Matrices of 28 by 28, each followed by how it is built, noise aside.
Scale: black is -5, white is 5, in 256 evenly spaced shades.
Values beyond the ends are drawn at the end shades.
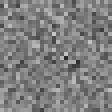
repeating columns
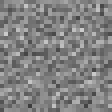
repeating columns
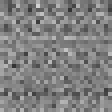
repeating columns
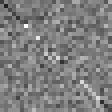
diagonal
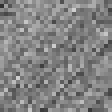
Hankel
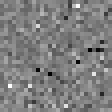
sparse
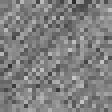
Hankel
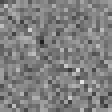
diagonal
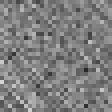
Toeplitz
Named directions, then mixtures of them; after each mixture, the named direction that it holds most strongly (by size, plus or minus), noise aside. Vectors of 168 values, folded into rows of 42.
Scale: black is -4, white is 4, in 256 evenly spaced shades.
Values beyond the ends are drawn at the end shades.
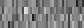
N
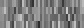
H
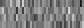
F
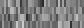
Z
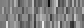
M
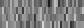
M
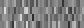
H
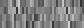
H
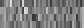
F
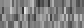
N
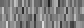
M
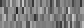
F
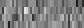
N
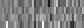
M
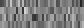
F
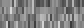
M
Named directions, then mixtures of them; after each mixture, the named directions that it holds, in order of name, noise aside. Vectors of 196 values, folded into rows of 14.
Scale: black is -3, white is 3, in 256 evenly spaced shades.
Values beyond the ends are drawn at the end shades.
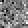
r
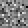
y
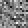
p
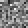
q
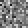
p, q, r.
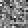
p, q.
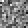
q, r.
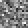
p, y.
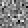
p, y.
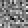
p, r, y.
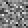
p, y.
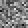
q, r, y.
